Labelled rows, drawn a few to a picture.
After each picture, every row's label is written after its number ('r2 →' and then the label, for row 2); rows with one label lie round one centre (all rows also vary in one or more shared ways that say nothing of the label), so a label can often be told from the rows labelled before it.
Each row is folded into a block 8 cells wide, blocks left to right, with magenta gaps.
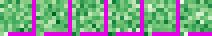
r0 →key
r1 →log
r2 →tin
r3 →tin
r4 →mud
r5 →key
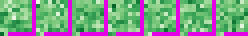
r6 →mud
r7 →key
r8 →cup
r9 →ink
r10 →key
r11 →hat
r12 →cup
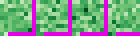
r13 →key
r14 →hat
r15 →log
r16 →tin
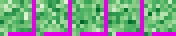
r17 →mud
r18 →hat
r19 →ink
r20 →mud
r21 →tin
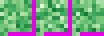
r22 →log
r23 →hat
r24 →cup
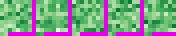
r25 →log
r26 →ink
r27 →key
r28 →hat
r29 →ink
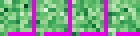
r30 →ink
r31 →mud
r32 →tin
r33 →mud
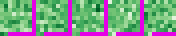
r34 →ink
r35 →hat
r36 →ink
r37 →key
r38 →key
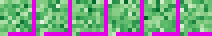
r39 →log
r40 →hat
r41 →hat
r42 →key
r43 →log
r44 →ink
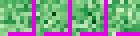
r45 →ink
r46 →log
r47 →log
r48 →key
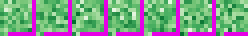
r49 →mud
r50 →hat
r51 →mud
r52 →mud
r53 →cup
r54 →tin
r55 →tin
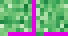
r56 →ink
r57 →tin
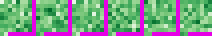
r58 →key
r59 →log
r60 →key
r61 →cup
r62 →ink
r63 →ink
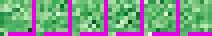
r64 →mud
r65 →ink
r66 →log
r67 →log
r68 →key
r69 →cup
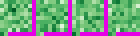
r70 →tin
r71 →cup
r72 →tin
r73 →tin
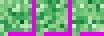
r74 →cup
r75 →hat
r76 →ink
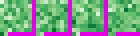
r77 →tin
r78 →cup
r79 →mud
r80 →hat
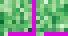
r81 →mud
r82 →cup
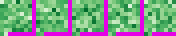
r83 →key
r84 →mud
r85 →log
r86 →hat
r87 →tin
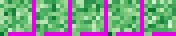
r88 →tin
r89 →hat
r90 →ink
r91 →tin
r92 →cup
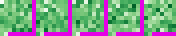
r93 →key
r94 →mud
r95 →key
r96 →ink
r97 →log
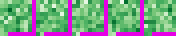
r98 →cup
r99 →mud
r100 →key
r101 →key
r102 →ink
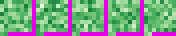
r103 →ink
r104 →hat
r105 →hat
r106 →cup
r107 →key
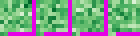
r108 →ink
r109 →hat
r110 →mud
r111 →cup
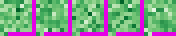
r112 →hat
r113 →tin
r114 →log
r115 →hat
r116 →mud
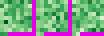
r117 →tin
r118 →log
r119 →key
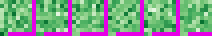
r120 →tin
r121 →ink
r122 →ink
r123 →log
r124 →mud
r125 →log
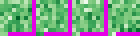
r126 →cup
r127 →tin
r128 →cup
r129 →key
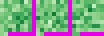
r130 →cup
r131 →log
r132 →hat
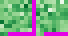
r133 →ink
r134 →cup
